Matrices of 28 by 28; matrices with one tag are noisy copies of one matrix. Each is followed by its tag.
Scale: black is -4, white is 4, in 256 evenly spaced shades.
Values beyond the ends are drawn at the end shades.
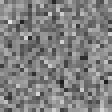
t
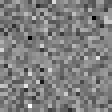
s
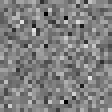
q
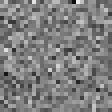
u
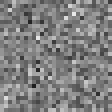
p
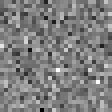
q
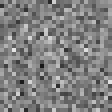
s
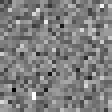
p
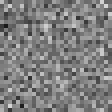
s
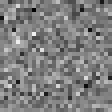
u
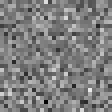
s
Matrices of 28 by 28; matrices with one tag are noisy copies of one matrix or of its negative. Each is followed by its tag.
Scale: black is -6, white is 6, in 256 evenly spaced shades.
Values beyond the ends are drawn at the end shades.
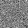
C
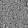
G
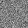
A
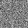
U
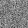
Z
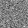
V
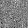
Z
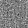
G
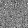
Z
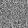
U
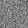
G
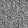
C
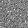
A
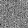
G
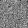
G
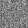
V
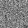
C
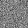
G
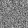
U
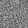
G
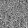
C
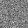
A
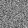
C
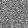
U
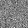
Z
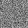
U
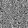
U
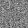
V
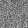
Z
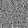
U
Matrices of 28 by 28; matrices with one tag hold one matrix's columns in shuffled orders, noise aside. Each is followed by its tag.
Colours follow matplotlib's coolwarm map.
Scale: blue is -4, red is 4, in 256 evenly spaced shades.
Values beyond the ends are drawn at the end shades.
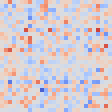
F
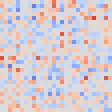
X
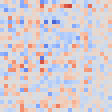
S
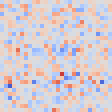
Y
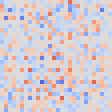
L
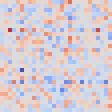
F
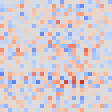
Y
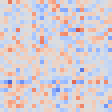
F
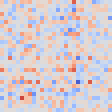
L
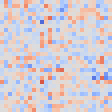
X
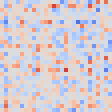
S
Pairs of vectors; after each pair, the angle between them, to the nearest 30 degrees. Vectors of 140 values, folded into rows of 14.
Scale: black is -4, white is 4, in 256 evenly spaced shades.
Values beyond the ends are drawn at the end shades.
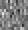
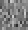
60 degrees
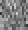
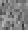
90 degrees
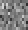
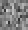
120 degrees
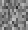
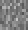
120 degrees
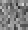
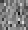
90 degrees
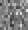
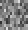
120 degrees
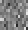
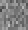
90 degrees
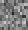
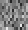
90 degrees
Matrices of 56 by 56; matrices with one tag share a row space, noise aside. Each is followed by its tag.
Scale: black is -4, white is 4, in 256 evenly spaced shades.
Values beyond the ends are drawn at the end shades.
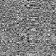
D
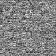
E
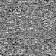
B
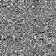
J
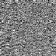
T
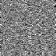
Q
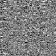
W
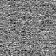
E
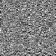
Q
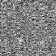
J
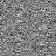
J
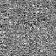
W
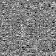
D
